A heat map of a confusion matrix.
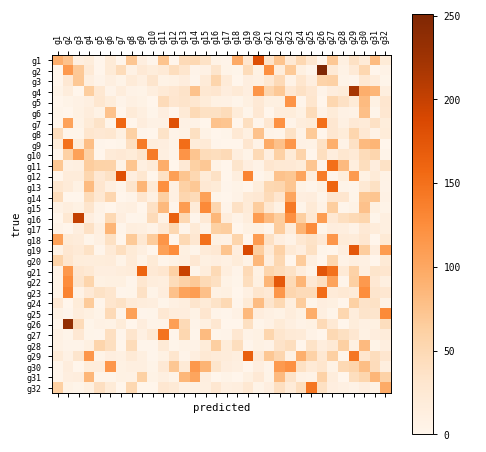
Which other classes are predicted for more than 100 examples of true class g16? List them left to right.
g3, g12, g20, g23, g26
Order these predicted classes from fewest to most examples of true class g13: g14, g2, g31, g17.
g17, g2, g31, g14
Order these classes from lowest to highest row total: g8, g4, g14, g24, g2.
g8, g24, g14, g2, g4
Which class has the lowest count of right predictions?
g5
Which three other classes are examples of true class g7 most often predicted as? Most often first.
g12, g26, g22
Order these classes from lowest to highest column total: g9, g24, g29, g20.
g9, g24, g20, g29
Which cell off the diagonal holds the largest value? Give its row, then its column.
g2, g26
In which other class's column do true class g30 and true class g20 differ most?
g23
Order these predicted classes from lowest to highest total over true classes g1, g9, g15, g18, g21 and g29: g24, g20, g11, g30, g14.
g14, g24, g30, g11, g20
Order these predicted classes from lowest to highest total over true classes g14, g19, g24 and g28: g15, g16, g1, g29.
g1, g16, g15, g29
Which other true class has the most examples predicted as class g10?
g18
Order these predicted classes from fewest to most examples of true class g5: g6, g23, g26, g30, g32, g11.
g26, g6, g32, g11, g30, g23
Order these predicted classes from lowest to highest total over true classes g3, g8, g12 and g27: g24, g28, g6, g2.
g2, g28, g6, g24
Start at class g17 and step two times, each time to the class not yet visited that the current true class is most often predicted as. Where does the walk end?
g32
